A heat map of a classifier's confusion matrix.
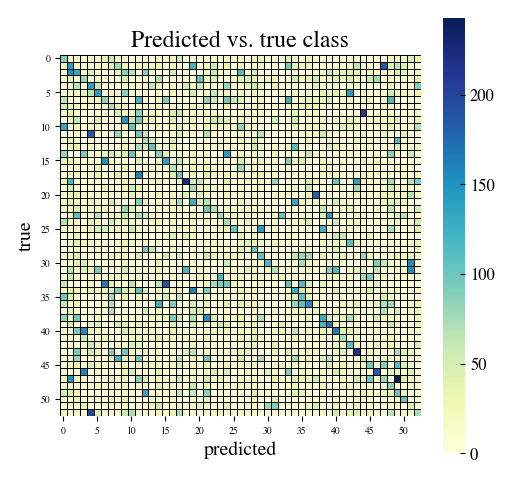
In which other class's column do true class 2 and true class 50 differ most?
1
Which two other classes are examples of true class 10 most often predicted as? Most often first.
0, 26
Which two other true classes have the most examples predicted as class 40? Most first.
31, 18
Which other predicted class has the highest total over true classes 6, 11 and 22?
21
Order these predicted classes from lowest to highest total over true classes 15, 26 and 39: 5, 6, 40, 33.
5, 40, 33, 6
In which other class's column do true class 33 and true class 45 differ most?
15
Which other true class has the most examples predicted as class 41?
26
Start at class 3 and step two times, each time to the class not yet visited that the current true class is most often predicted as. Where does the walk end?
37
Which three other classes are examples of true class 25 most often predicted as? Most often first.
29, 38, 48
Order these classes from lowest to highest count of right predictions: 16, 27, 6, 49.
27, 16, 6, 49
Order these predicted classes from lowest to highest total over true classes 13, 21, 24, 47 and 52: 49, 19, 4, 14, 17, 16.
14, 16, 19, 17, 4, 49
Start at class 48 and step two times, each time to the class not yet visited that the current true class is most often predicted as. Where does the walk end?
43
